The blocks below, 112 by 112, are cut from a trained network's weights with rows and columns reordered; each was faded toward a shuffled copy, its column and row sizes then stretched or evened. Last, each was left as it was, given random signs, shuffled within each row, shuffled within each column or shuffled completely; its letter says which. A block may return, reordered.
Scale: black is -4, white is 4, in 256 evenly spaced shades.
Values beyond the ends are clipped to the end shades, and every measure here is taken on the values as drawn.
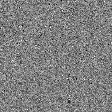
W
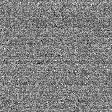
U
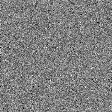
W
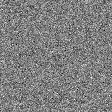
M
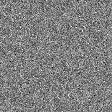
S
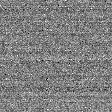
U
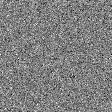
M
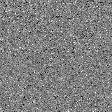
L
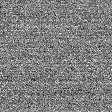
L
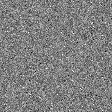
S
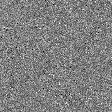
S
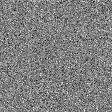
L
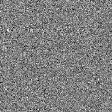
U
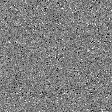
W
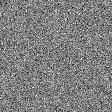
M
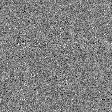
W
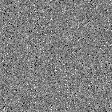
S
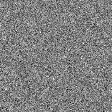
W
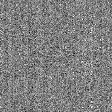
U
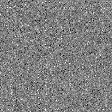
U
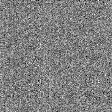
U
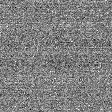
L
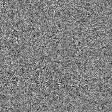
W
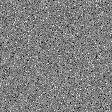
M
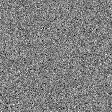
L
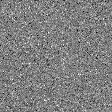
S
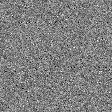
L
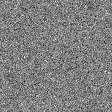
M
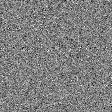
L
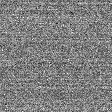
L
